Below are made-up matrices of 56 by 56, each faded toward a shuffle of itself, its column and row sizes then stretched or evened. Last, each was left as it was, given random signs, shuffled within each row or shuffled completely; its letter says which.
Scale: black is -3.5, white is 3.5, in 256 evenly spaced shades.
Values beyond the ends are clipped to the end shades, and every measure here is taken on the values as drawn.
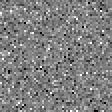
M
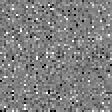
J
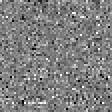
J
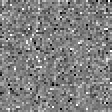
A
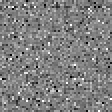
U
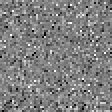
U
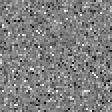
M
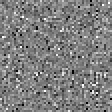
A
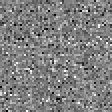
U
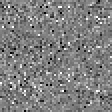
A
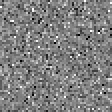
M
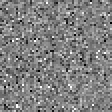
A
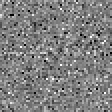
U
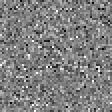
U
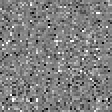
J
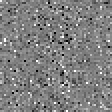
J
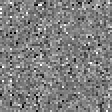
A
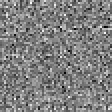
J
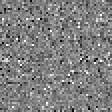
A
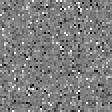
A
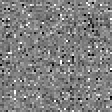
J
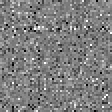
A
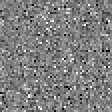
A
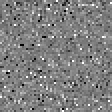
U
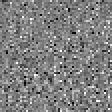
J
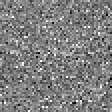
U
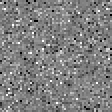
M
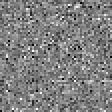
A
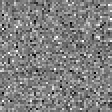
J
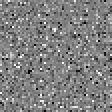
A
